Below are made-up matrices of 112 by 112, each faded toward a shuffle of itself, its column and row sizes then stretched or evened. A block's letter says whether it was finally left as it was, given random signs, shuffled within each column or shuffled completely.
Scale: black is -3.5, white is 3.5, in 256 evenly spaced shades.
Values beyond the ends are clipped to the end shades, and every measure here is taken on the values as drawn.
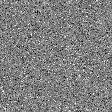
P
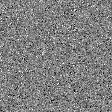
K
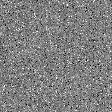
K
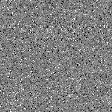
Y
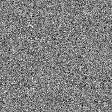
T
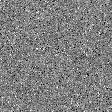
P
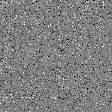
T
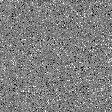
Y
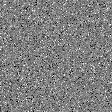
K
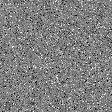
P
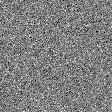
P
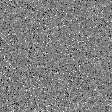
K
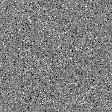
K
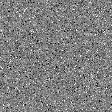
T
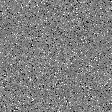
P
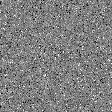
K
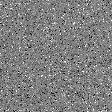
T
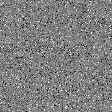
Y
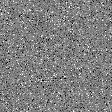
K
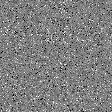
T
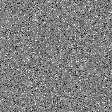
K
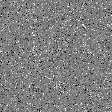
Y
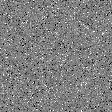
P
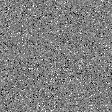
T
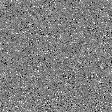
T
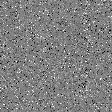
K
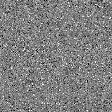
Y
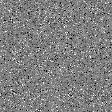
T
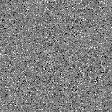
Y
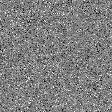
T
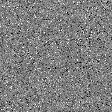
T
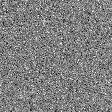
P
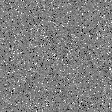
K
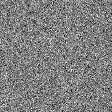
K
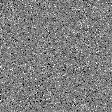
T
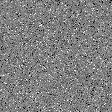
P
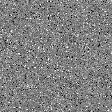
T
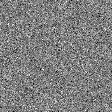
T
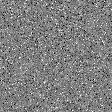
P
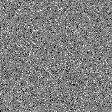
Y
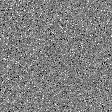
P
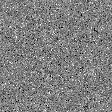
K
